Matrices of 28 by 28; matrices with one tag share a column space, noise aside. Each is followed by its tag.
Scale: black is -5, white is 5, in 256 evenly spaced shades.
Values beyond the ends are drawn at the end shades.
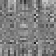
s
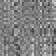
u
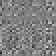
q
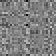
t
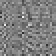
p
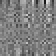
s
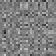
t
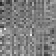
u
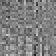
u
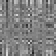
s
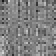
u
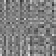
u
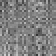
u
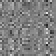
t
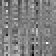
u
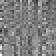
u
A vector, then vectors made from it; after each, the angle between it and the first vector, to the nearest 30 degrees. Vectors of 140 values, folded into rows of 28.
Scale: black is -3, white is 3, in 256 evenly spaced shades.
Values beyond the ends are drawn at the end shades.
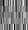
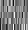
60 degrees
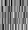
120 degrees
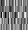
90 degrees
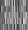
60 degrees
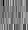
30 degrees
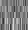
90 degrees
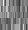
120 degrees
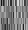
60 degrees
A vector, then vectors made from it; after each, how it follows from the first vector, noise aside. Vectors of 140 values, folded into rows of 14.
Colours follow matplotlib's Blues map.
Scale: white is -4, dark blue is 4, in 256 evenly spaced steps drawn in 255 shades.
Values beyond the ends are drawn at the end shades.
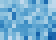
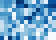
negated, scaled up.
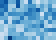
reversed.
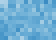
reversed, negated, shrunk.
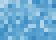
reversed, negated, shrunk.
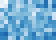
reversed, negated.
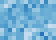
wrapped around, partly zeroed.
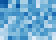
reversed.
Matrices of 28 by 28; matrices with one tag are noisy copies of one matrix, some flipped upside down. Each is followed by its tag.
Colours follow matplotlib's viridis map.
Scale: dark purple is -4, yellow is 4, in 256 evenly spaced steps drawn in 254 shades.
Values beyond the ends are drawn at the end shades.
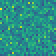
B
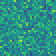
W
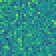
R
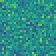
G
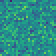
G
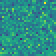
G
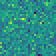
G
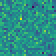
R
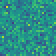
W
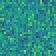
W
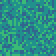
R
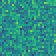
W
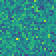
B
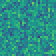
W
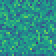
B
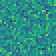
W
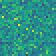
R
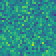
G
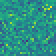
G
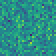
W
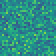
G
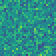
R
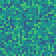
W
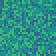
R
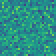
G
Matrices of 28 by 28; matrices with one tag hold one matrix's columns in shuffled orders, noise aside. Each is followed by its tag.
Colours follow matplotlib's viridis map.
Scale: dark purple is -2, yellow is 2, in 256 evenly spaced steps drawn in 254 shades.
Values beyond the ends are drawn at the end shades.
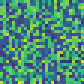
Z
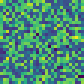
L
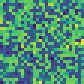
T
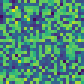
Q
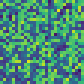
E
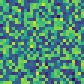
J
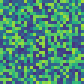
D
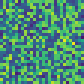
Z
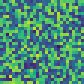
J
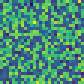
J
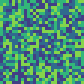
Z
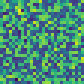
L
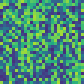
E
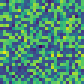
L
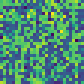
E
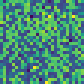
T
